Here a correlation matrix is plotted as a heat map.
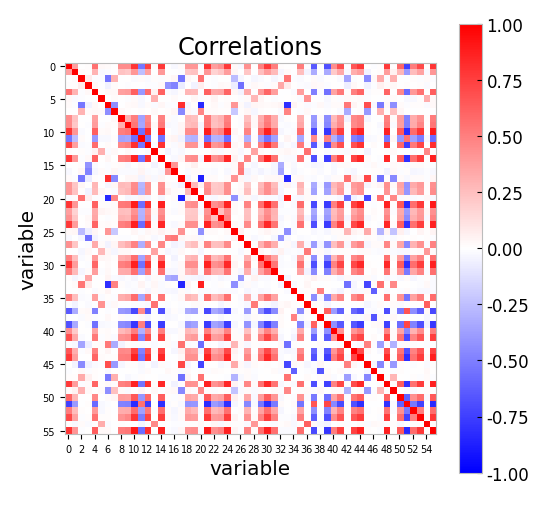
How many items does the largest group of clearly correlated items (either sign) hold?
32
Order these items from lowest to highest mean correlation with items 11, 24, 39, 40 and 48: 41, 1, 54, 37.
37, 54, 1, 41
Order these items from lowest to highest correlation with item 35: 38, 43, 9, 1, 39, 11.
39, 11, 38, 1, 9, 43
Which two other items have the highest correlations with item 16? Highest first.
26, 15
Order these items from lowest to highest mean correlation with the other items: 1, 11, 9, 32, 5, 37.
37, 11, 32, 5, 1, 9
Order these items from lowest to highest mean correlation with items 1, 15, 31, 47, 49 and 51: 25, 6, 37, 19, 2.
6, 25, 37, 19, 2
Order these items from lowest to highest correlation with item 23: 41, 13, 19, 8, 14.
13, 19, 8, 41, 14
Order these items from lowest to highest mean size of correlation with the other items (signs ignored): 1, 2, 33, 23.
2, 33, 1, 23
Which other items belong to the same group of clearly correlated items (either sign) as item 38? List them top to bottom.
34, 46
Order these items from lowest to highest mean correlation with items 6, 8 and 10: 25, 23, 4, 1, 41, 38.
38, 25, 1, 23, 4, 41
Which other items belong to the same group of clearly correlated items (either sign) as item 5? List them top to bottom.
13, 28, 36, 54
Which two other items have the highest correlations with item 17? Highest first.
6, 45
